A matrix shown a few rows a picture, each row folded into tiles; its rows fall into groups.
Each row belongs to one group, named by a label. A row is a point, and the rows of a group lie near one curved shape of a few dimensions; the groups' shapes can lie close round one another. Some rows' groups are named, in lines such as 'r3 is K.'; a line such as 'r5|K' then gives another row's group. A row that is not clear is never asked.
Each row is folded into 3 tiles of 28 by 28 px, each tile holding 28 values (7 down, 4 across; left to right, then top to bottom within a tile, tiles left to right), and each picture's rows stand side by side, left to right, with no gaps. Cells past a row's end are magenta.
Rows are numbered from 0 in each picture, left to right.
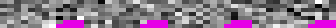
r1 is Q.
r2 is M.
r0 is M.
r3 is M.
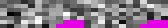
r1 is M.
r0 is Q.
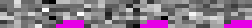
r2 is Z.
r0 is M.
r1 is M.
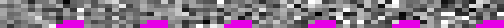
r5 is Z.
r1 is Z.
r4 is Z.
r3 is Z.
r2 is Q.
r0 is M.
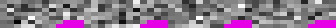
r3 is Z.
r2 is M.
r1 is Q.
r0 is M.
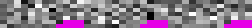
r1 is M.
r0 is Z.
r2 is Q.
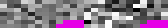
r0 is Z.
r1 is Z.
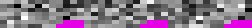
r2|M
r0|Z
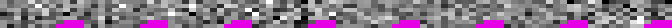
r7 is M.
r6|M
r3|M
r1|Z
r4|Z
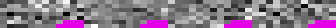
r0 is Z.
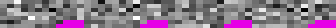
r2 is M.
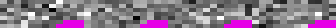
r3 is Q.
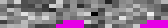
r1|Q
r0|Z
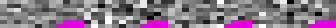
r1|Z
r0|Z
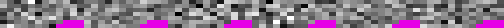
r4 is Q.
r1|Q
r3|Q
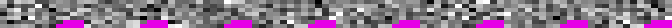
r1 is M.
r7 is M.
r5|Z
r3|M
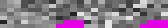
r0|Z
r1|Z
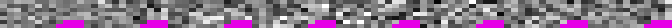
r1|M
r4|Z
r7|M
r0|Z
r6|M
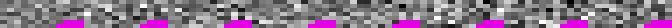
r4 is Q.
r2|M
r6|M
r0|Z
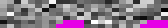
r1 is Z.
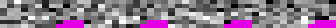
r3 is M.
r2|Z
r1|Q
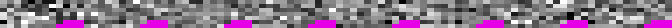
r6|Z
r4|M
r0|Z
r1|Q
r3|Z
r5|Q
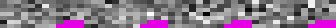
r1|Q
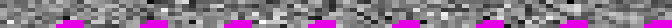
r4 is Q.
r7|Z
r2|Q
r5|Z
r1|M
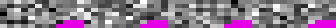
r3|Q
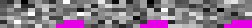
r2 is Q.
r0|Z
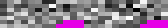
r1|Z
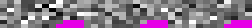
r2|Z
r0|Z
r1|Q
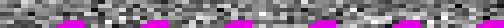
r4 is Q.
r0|Z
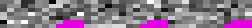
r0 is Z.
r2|Z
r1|M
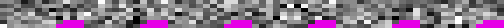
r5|Q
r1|M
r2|Z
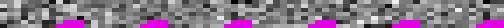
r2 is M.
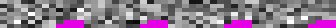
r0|M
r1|M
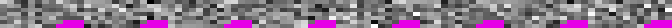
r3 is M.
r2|Q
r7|Q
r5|M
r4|M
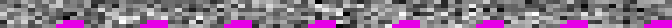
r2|M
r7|Q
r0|Z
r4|Q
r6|Z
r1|Q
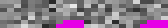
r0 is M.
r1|Q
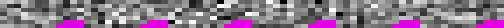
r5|Z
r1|Q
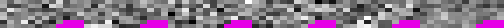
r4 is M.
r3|M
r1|Q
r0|Z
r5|Z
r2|Z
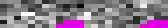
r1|Q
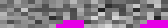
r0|Q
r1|M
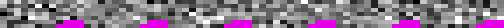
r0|Z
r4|M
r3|Q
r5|Q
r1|M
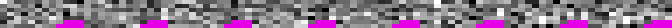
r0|M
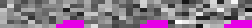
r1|Q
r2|Z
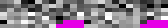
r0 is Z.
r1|Z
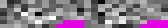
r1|Q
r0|Q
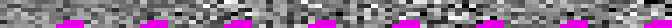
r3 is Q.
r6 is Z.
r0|Z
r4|Z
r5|Z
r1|Z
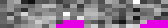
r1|Q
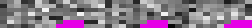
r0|Z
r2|Q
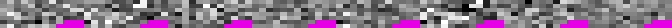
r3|M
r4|Q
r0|Q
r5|Z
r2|Z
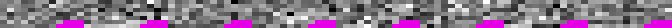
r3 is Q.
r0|Z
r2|M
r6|Q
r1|M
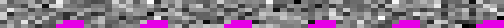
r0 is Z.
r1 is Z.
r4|Z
